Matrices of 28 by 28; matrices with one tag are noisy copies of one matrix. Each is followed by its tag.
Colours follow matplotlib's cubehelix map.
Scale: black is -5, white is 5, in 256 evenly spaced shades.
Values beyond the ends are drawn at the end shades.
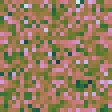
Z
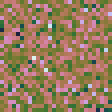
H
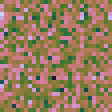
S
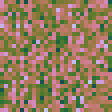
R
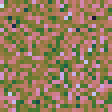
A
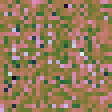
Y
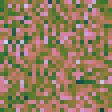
Z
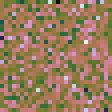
H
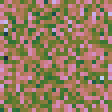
S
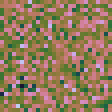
H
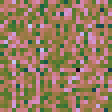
R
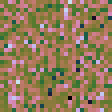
R
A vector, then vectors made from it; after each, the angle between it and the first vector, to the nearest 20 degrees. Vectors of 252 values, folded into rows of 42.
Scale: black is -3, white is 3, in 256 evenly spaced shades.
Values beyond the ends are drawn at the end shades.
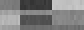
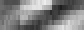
120 degrees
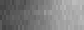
80 degrees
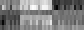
160 degrees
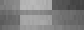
160 degrees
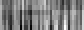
100 degrees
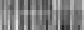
60 degrees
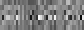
80 degrees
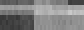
100 degrees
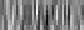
80 degrees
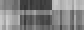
20 degrees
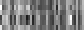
80 degrees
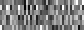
80 degrees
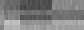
60 degrees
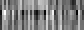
100 degrees
